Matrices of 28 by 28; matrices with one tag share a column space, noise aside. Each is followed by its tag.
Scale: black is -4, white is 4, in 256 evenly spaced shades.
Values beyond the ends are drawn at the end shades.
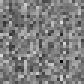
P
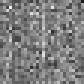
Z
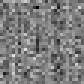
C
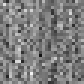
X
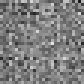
Z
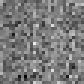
P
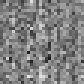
X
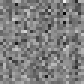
Z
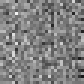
Z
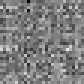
C
